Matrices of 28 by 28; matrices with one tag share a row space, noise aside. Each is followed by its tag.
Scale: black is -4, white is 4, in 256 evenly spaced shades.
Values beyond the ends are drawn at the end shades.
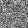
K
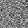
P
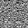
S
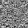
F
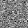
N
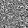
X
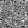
F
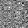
S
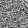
F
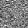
F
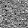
F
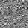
S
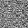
S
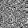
P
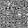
K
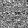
K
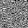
N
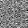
P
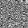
P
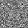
X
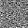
P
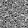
F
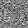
S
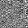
X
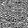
K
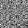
P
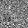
K
